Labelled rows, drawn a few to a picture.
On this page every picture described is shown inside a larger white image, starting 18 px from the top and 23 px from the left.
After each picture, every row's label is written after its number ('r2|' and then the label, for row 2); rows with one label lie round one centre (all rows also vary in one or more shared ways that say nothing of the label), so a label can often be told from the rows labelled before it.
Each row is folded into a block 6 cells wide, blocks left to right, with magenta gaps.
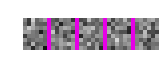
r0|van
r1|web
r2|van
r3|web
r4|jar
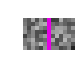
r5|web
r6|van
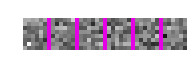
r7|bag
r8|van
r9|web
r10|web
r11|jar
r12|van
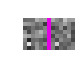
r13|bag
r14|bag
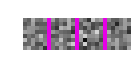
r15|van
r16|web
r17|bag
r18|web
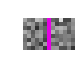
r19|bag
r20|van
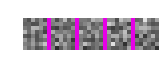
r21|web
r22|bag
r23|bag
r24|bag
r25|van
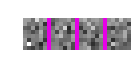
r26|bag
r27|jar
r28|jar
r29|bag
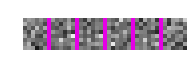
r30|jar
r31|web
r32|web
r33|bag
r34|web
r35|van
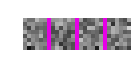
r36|bag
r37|jar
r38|web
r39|van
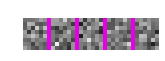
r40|jar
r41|bag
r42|web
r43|web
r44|jar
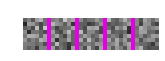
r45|jar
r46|bag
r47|web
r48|web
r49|van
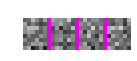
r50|van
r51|jar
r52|jar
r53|van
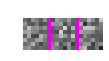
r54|van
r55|jar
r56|van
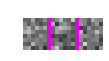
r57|van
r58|van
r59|bag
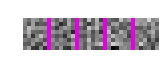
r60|van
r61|web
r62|web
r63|bag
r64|bag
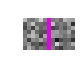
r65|jar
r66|bag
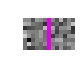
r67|bag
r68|web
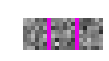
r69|jar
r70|bag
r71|web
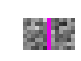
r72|van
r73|web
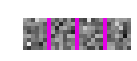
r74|bag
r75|web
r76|van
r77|jar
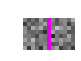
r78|web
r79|van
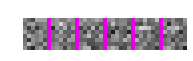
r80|bag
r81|jar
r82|jar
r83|jar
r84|van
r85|van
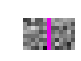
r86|van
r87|bag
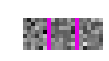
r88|web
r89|web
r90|bag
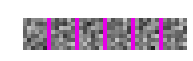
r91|van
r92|web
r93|web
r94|web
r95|web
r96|web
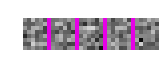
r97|web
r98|jar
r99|van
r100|web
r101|bag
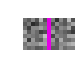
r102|web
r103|web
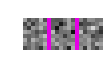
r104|web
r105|web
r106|web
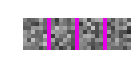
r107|web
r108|van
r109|jar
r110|web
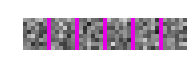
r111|jar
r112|jar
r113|web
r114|bag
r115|web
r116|web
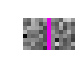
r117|van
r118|bag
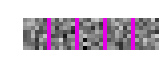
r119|jar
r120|web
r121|bag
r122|jar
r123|web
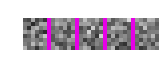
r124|web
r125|jar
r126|jar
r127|van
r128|bag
